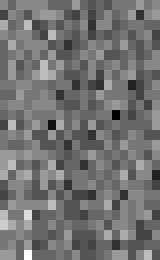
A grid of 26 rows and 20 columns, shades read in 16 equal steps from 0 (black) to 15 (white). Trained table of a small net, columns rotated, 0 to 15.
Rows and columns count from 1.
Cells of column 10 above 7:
3
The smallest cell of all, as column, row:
15, 12
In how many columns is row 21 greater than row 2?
12
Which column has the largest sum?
4
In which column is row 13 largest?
2
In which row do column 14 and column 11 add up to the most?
21
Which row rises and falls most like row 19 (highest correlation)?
5
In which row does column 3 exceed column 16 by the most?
20
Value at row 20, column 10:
4
